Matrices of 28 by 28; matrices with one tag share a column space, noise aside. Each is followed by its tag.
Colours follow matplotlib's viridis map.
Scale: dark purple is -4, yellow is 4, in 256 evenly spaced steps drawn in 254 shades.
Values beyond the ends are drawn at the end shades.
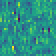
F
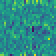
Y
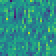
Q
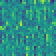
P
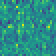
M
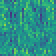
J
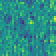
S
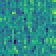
F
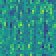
M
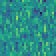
Q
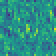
Q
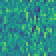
Q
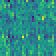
S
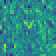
M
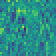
Q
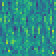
F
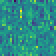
P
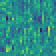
F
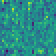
J
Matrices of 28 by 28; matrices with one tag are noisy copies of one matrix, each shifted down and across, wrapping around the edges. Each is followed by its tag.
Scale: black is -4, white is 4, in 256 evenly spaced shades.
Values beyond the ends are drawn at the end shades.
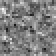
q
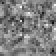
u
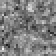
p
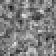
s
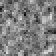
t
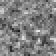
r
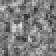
t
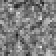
u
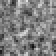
t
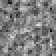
s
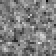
q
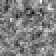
u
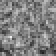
u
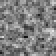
q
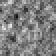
t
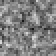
u
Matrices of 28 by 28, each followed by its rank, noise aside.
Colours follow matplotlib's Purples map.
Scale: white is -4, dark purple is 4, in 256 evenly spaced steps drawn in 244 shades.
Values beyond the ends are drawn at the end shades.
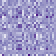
three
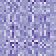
three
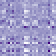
two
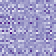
three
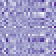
two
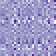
three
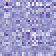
three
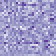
six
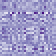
three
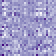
four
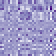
two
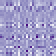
two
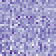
eight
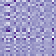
two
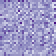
six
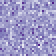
eight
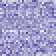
eight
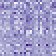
three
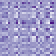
two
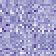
six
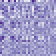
three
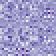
four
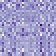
three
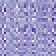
three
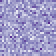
eight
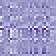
two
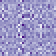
four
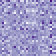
four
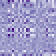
two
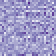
six
